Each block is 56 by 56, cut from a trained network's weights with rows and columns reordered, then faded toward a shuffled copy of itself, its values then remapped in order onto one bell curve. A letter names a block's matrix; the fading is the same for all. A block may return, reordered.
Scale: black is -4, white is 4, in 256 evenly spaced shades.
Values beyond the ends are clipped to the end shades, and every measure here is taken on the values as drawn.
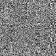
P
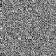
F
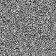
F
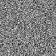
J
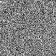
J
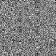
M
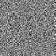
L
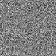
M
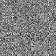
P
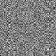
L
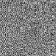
L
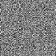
M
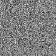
P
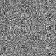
M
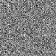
M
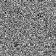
F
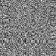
L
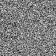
J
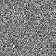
P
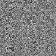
P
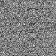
M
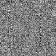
P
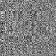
L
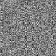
L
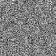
J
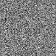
F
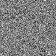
J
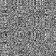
L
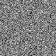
J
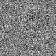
M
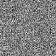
P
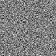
M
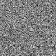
F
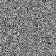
M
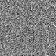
M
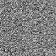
M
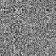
L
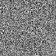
J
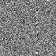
J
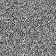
F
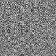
M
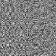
L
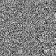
M
